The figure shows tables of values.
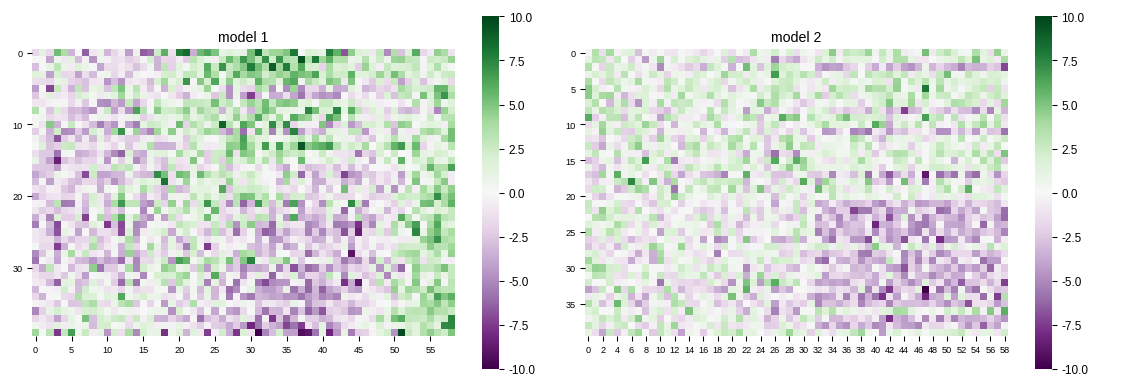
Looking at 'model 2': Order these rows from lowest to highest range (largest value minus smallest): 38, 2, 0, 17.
0, 38, 2, 17
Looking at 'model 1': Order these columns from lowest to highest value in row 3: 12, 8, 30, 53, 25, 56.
8, 12, 56, 53, 25, 30
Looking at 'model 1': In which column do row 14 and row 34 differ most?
12
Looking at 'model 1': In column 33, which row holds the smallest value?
37
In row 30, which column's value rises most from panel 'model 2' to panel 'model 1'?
56
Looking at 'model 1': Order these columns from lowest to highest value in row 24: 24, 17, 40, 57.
40, 24, 17, 57
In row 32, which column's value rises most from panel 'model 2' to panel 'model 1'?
58
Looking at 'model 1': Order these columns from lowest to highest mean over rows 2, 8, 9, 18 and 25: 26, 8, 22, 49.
8, 49, 26, 22
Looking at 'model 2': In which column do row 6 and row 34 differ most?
47
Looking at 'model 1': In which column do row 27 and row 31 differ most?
21
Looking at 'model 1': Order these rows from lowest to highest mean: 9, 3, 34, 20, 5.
34, 5, 20, 9, 3
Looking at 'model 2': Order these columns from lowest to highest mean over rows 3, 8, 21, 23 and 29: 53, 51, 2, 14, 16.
51, 53, 14, 16, 2
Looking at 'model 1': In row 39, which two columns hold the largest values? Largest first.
51, 5
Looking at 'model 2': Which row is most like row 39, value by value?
12
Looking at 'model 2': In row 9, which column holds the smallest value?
10
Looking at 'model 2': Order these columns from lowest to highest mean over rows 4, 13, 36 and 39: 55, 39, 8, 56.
8, 55, 39, 56
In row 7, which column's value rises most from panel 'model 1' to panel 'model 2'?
10
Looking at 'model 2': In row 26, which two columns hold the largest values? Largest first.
22, 29
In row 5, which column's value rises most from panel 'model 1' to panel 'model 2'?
47
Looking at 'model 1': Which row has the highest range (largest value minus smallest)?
39
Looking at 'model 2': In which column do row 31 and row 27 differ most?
40
